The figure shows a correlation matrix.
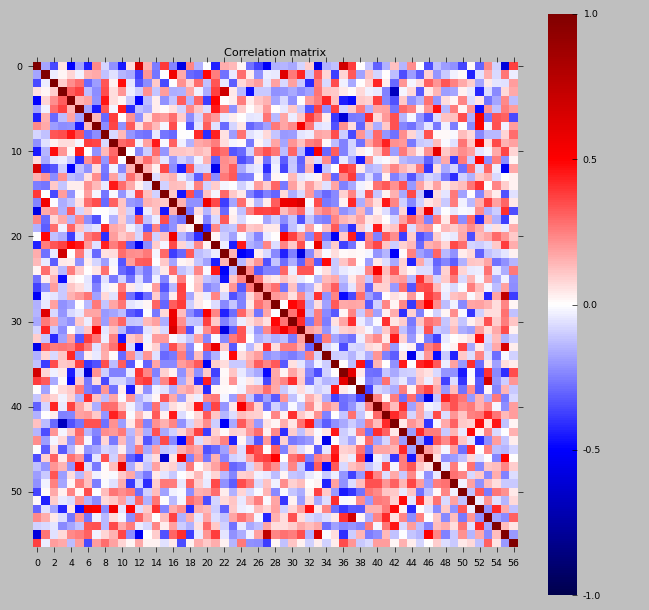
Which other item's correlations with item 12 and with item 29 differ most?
1
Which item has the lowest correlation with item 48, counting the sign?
37
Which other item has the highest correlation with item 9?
52
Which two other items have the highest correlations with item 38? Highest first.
35, 46
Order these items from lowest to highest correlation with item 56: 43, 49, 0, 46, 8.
49, 46, 43, 8, 0
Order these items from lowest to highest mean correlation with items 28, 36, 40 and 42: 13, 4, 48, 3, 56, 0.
3, 4, 13, 48, 0, 56
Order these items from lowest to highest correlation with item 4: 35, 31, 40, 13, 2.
13, 31, 35, 2, 40
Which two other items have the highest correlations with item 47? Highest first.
10, 5
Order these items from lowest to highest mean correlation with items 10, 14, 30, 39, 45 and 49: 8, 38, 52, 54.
8, 38, 52, 54
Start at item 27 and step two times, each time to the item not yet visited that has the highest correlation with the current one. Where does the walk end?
33
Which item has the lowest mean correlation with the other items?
0
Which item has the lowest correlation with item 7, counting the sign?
5
